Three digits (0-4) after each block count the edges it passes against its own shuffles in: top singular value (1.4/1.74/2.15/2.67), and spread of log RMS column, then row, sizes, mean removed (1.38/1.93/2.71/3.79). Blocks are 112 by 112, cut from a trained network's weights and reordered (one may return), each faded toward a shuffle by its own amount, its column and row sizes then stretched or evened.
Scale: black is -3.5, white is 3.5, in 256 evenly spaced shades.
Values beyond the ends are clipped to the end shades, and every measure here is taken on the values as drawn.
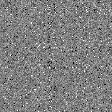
2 2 0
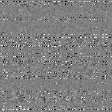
1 2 4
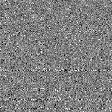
3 1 2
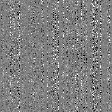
0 4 0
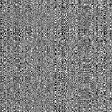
3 3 2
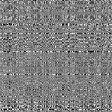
4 1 4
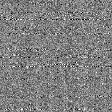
1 0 3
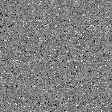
0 0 2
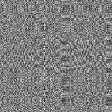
4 2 1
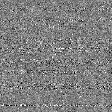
1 0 3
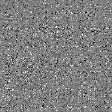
1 2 2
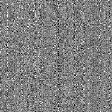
2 3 1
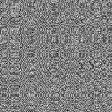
4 1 1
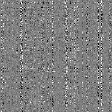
1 4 2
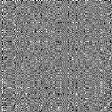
4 3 3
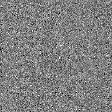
0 2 1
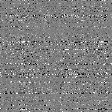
1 2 4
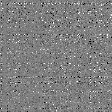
0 2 3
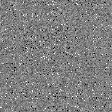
0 2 2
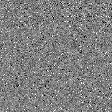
3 0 1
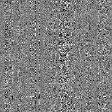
1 4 2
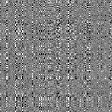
4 4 3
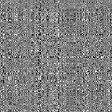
3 3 3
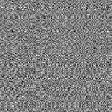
4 0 3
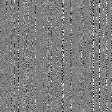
2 4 0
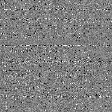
2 1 3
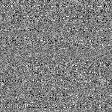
0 0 3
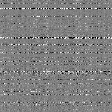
3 1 4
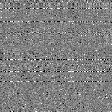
4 0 3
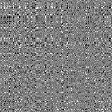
4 3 3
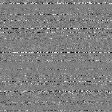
2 0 4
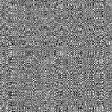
4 3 2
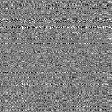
4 0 4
